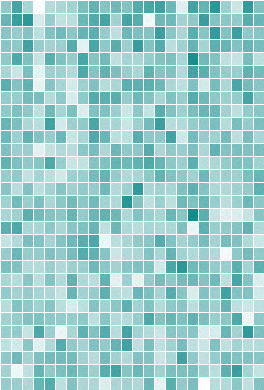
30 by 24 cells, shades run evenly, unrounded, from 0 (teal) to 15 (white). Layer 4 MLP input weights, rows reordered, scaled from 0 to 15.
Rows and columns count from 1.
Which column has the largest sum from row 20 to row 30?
15
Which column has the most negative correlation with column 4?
20
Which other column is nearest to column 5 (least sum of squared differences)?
1
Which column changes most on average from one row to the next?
18
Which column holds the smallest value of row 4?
13
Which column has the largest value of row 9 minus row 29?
22
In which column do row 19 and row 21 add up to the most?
10
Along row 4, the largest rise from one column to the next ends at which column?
8
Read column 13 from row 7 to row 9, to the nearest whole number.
5 6 8
